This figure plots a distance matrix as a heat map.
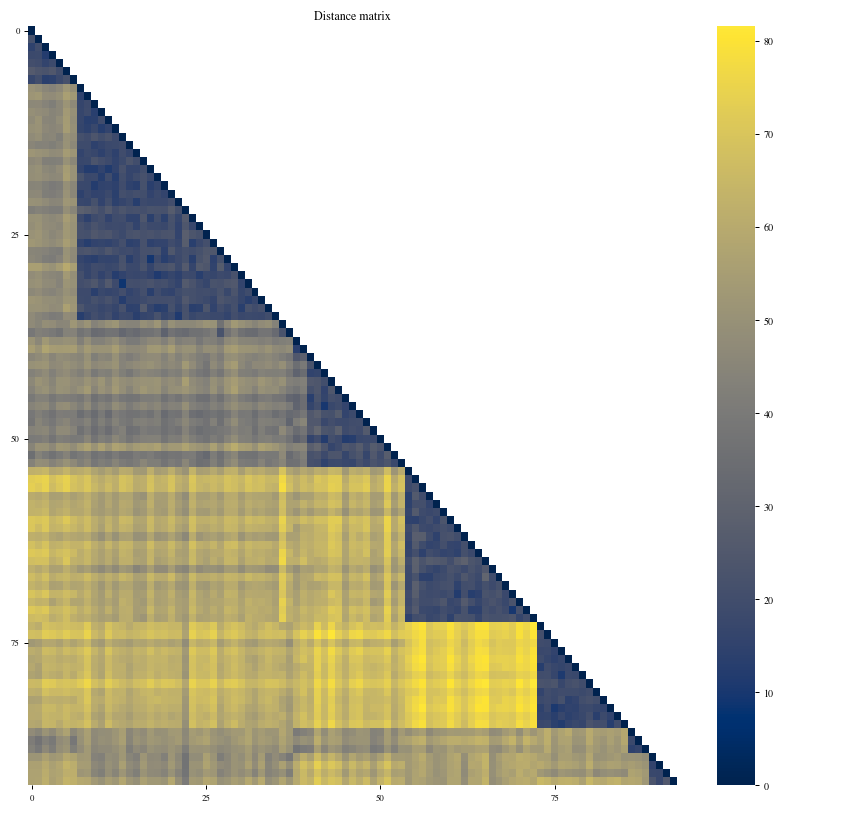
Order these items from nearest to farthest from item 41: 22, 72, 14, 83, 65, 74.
14, 22, 65, 72, 83, 74
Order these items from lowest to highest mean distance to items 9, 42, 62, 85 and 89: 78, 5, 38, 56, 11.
11, 38, 78, 5, 56
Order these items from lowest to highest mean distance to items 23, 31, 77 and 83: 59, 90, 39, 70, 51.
90, 39, 51, 59, 70
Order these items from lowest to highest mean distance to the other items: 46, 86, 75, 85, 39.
46, 86, 39, 75, 85
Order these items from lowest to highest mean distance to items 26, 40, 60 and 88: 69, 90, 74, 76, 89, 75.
69, 89, 90, 75, 76, 74
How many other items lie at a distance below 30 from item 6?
6
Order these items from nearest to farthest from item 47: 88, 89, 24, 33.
24, 33, 88, 89
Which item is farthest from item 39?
74
